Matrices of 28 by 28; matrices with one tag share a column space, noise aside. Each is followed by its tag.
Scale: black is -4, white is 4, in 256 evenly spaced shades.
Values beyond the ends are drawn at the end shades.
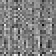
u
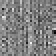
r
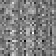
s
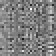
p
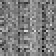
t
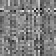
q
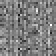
s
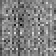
s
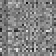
t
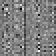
p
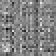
t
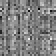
q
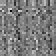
q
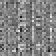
t
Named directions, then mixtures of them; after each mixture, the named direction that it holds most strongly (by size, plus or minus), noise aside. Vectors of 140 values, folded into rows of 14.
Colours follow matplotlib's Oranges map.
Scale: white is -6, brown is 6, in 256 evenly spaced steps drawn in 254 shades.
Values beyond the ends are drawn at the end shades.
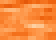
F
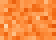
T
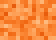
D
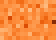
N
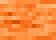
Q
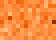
N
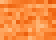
F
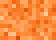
D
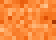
N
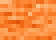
Q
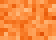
D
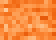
T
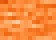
Q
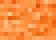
Q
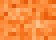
D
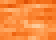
F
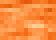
F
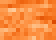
F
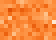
N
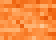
F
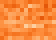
Q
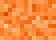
D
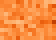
N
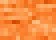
Q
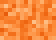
D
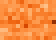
N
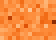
N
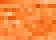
Q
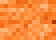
N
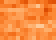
F
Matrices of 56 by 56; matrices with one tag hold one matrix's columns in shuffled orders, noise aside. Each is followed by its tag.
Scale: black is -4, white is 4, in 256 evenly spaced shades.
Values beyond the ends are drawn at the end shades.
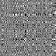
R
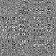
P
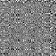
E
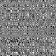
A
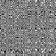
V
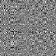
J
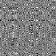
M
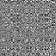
E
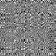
E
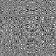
P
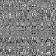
A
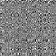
E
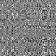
A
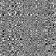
R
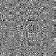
M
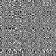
V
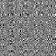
R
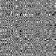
R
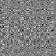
P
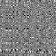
V
